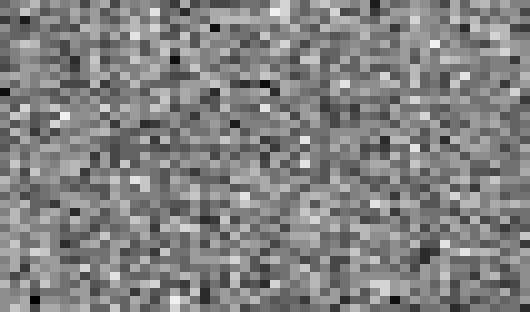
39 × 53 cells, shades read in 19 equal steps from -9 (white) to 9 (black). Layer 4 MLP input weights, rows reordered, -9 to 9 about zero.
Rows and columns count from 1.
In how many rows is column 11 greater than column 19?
19
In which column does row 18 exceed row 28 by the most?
45
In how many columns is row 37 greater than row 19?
21
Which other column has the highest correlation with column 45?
12
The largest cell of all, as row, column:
38, 4
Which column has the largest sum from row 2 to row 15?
18
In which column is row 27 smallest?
31
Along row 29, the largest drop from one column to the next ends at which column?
17
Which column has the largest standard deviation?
27
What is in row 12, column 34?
-3
